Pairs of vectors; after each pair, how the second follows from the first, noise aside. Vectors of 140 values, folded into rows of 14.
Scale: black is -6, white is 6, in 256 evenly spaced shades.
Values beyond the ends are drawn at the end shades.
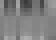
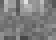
negated.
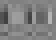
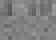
wrapped around, shrunk.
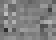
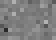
partly zeroed.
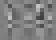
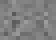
reversed, shrunk.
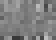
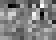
wrapped around, scaled up.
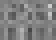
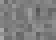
wrapped around, shrunk.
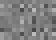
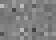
reversed, partly zeroed.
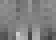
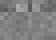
wrapped around, shrunk.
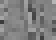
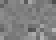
negated, partly zeroed.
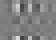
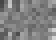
wrapped around.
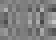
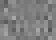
wrapped around, shrunk.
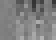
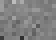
reversed, partly zeroed.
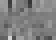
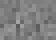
wrapped around, shrunk.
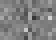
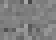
reversed, partly zeroed.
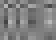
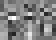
wrapped around, scaled up.
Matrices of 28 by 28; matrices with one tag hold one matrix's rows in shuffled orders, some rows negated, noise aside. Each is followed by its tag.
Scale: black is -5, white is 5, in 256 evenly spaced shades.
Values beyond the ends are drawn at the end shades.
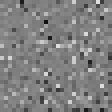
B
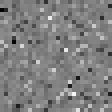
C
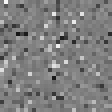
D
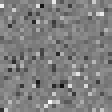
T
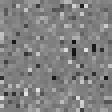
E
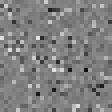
T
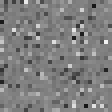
E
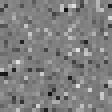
C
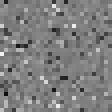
D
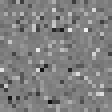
T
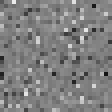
E
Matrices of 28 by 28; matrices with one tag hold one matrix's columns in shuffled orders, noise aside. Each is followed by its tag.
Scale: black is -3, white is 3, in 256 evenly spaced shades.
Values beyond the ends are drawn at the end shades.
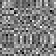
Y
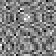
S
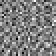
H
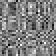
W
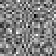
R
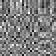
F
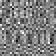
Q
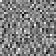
R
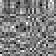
F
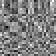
F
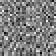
H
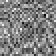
R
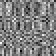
W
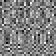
Q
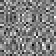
S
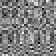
Q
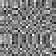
Y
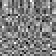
F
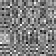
Q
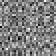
H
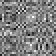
S
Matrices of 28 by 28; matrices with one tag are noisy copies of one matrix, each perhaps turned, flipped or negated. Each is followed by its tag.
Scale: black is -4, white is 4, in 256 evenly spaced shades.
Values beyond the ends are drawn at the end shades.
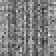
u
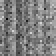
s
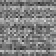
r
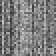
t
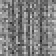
u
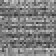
u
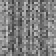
u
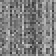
t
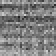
s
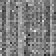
r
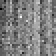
s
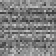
u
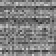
r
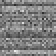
r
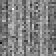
u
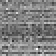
t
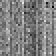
t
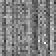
r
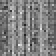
u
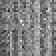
s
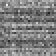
u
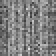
u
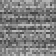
u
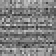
u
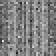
u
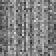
u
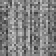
u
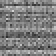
r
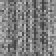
u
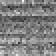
s
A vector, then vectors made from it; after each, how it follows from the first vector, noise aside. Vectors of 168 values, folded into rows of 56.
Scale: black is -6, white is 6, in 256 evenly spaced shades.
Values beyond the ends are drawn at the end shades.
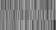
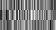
wrapped around, negated, scaled up.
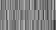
copied.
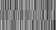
copied.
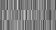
wrapped around, negated.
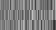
copied.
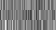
wrapped around, negated.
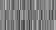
negated.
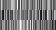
wrapped around, negated, scaled up.
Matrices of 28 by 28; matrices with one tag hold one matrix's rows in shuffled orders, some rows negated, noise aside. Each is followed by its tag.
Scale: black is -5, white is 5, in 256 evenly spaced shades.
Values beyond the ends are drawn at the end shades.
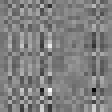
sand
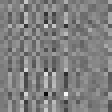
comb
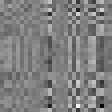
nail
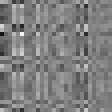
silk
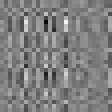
comb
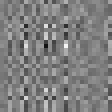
comb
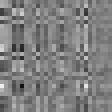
silk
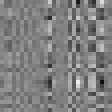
nail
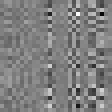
nail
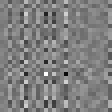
comb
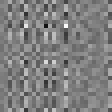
comb
